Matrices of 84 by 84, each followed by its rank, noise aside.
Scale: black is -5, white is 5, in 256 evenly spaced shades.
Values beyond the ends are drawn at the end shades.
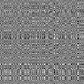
three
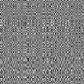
four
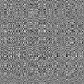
four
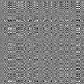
two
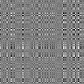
one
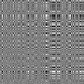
one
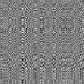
three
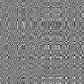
two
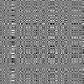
two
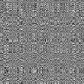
six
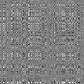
three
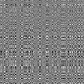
two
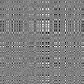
one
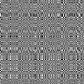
two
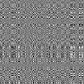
three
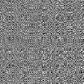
six
